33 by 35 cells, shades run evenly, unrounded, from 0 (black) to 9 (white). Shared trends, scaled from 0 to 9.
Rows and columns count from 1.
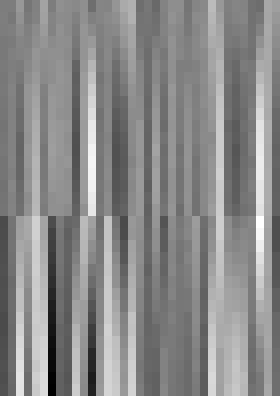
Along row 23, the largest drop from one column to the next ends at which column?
7
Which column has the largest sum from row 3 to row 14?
12
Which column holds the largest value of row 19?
33
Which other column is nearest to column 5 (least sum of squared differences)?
14
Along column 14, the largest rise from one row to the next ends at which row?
19
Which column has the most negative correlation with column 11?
21
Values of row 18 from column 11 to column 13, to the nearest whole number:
5 8 4
